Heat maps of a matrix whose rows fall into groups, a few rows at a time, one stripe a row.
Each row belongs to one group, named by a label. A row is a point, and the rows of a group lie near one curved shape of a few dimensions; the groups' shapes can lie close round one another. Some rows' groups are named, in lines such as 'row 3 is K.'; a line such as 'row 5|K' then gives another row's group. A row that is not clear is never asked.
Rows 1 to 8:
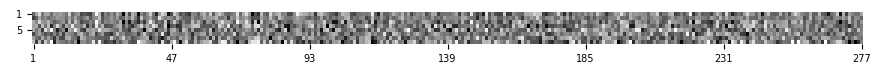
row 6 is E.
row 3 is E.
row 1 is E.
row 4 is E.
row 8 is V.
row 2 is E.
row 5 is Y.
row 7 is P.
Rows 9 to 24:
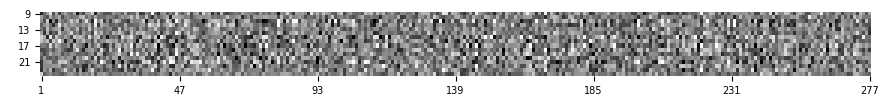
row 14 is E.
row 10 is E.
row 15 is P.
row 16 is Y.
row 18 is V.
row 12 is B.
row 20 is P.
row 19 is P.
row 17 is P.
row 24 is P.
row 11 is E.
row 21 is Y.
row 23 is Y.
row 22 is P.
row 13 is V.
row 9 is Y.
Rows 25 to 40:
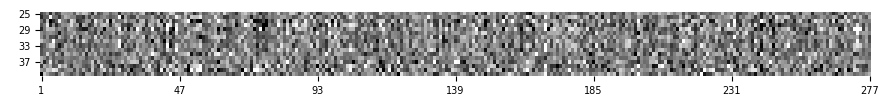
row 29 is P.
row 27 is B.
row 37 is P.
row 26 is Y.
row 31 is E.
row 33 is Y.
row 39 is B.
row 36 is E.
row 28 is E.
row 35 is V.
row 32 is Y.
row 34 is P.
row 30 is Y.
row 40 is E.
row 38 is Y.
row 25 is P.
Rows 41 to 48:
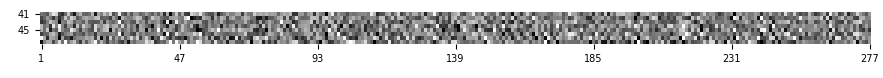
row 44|Y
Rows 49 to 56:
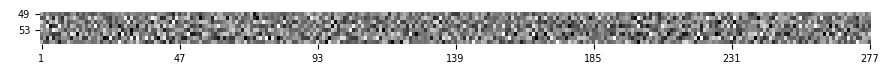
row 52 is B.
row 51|E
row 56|Y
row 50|V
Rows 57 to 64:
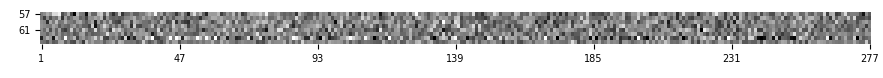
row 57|V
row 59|E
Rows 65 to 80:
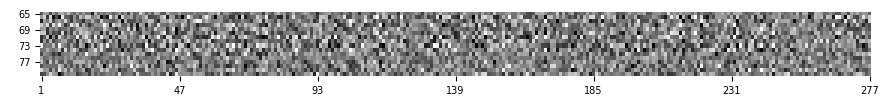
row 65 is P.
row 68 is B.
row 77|P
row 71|E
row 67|Y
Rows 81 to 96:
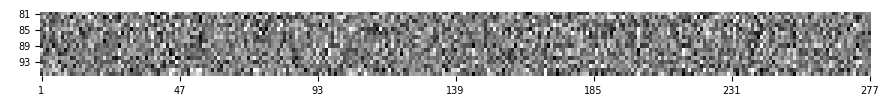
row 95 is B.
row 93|Y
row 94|Y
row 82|E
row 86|V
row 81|P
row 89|Y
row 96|Y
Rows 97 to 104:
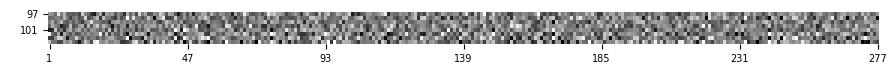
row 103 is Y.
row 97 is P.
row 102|P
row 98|V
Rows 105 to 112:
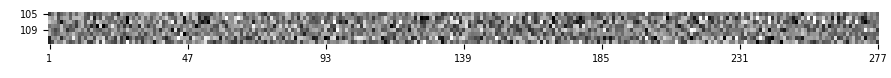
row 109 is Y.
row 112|V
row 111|B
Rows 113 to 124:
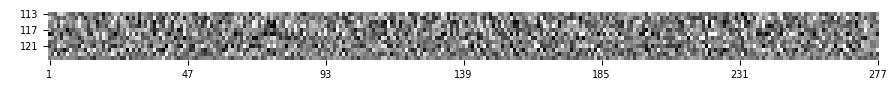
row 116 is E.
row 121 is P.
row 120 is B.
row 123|B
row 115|E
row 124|P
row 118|V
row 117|Y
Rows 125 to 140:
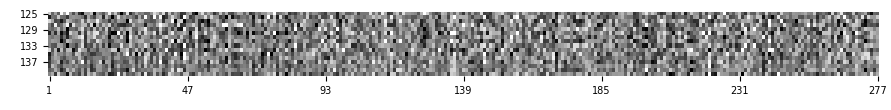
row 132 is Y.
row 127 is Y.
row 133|Y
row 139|Y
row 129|Y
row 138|E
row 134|B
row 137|Y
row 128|V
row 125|V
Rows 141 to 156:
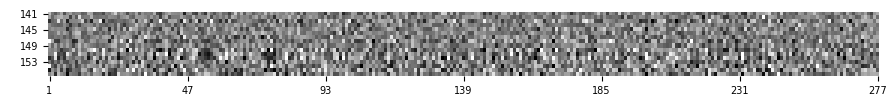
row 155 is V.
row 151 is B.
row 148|Y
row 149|B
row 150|P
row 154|P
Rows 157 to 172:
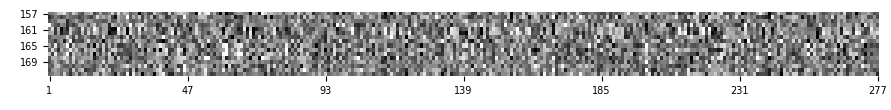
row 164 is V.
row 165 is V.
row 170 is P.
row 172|V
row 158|V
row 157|B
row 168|B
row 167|V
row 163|P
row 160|Y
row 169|B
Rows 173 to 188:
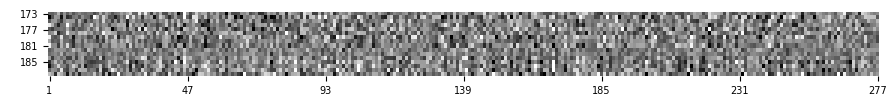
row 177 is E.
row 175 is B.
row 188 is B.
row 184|P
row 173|P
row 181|Y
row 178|B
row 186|Y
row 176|Y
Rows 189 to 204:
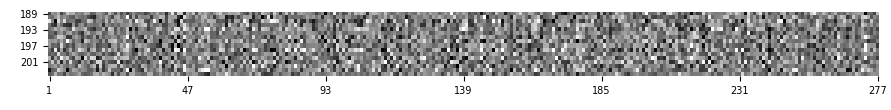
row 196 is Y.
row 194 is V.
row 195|Y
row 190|P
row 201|E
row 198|E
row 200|Y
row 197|Y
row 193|B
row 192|P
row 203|Y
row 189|Y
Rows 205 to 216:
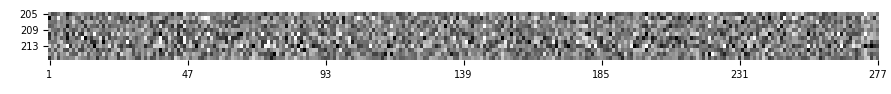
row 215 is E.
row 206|Y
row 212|P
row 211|Y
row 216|E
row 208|Y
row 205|Y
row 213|V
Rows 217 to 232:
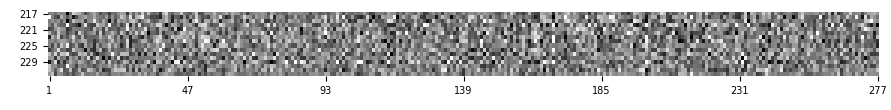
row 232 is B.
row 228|E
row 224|B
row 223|Y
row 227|B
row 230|V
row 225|V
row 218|Y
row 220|V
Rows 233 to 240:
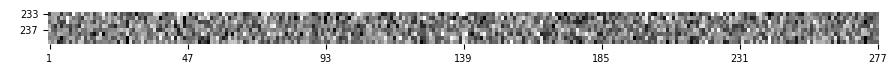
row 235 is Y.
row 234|Y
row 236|P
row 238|P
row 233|B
